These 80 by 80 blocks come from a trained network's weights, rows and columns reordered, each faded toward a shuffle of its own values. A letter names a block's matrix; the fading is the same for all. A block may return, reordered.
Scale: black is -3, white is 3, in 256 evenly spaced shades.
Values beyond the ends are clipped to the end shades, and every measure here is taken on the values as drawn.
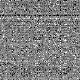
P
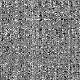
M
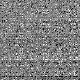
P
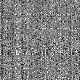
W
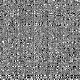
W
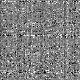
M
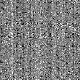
W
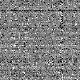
P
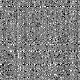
W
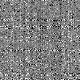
M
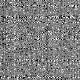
M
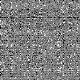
P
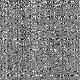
M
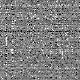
P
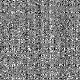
W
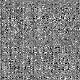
M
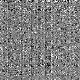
W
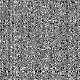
M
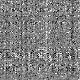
W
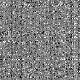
W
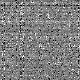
P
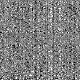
W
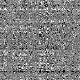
P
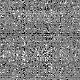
P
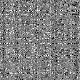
M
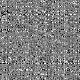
M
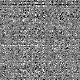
P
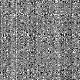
W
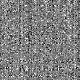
M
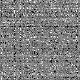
P
